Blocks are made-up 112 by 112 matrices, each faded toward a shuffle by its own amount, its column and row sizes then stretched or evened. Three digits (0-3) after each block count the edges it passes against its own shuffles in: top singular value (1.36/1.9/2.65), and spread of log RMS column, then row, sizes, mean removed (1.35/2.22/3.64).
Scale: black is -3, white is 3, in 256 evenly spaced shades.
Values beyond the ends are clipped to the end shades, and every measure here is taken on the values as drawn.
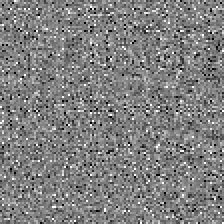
2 1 1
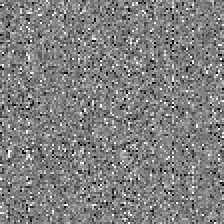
1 2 0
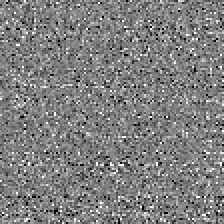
1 1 2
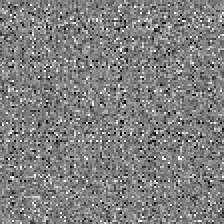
1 2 2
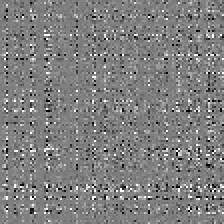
1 3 3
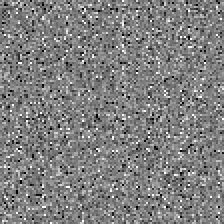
0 2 1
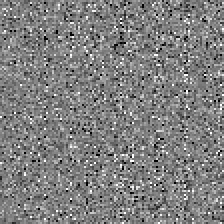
0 2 1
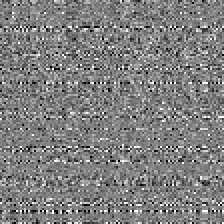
3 0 3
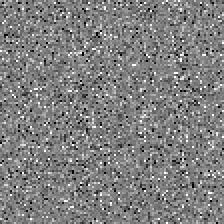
0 1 1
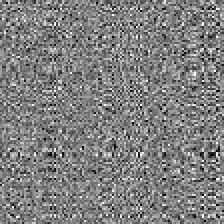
3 2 2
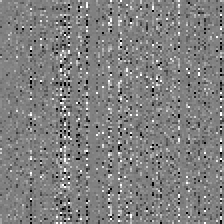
2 3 0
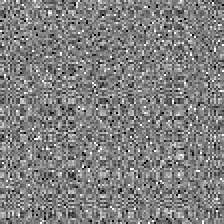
3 1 0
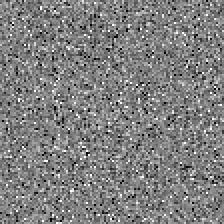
0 1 0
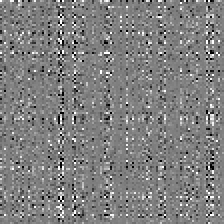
3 3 2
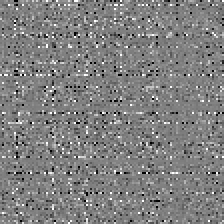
0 2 3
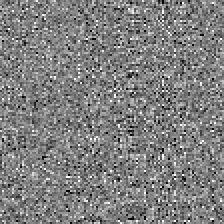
2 2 0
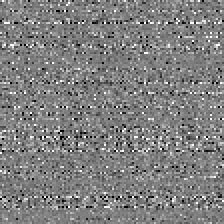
2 0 3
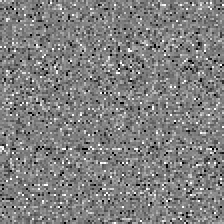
0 0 2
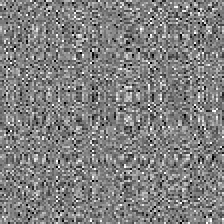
3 2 0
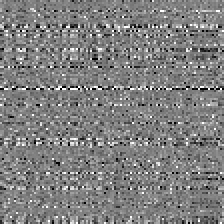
3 0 3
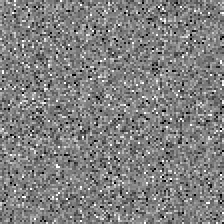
0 1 0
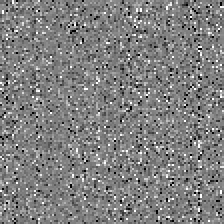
1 2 0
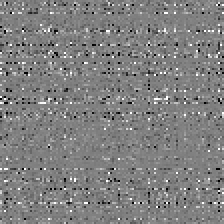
1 2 3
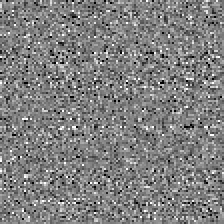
2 1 2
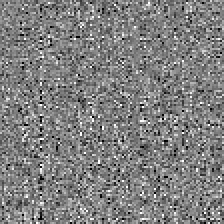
2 2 1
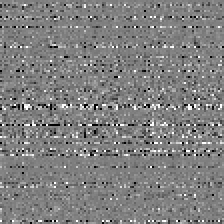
2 1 3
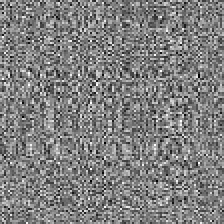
3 2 1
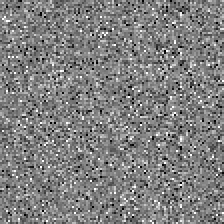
1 1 0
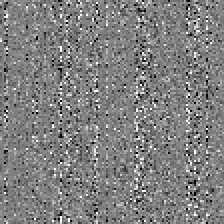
1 3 0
